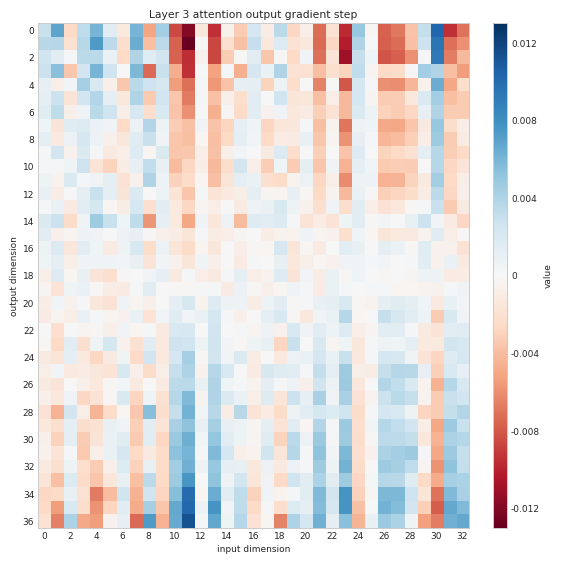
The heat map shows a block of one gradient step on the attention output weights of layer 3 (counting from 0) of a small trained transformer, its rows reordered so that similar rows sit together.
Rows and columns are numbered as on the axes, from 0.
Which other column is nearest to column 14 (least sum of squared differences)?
17
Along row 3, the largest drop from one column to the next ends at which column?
8
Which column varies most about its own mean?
11
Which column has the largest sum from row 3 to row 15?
30
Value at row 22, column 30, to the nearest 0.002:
-0.002
